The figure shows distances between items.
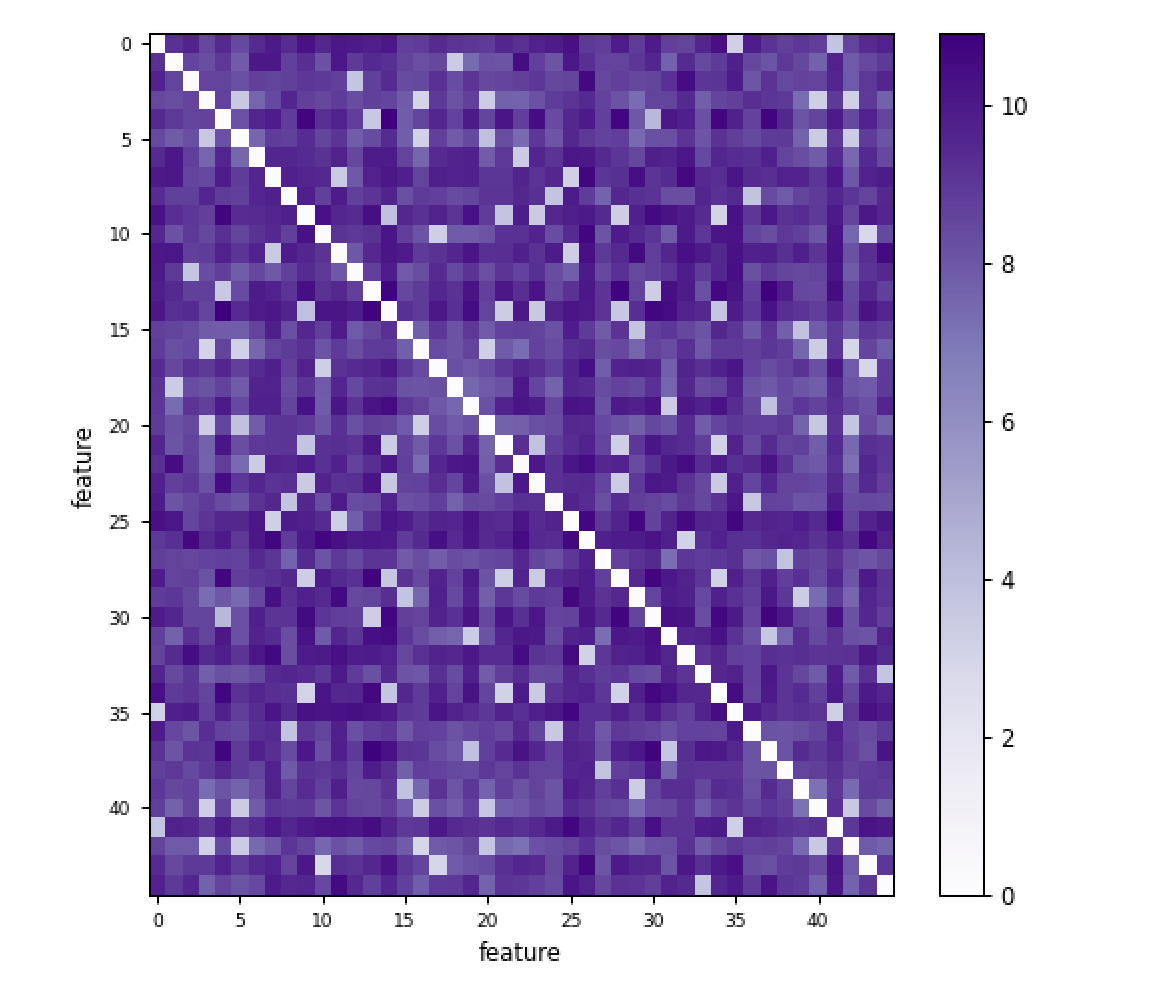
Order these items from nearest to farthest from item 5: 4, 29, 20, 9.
20, 29, 4, 9
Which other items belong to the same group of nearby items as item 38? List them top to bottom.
27
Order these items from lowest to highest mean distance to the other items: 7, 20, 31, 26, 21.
20, 21, 31, 7, 26
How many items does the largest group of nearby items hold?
6
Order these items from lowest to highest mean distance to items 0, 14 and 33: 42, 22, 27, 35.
35, 42, 27, 22
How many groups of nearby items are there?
15
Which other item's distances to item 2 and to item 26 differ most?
32
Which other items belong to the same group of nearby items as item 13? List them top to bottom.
4, 30
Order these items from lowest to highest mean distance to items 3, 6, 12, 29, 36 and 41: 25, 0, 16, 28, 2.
16, 2, 0, 28, 25
